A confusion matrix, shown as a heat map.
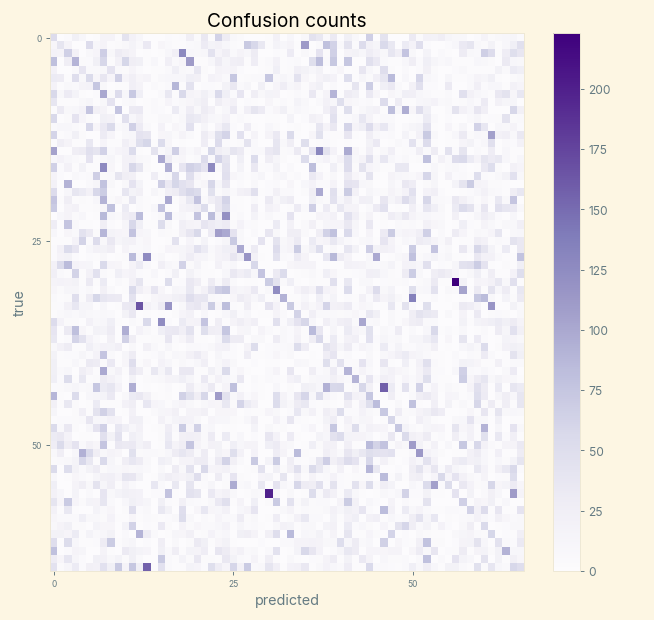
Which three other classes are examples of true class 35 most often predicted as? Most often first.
15, 43, 21
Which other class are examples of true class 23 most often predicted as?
2
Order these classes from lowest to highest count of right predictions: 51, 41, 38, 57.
38, 57, 41, 51
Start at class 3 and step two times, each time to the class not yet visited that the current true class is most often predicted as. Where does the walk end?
37
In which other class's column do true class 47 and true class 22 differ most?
24
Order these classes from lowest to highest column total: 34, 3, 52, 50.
34, 3, 50, 52
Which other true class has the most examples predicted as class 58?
18
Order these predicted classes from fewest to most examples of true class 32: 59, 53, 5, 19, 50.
53, 5, 19, 59, 50
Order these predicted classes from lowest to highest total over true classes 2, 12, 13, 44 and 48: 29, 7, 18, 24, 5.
29, 5, 24, 7, 18
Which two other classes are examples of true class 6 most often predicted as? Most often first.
17, 44
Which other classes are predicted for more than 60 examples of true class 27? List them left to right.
11, 13, 39, 45, 50, 65
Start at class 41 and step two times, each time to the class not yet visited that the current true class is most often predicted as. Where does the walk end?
39
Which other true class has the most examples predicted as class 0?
14
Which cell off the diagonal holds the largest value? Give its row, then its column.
30, 56
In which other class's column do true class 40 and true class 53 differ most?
44
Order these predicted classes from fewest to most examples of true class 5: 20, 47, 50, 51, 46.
50, 20, 46, 51, 47
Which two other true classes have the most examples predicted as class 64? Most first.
56, 20
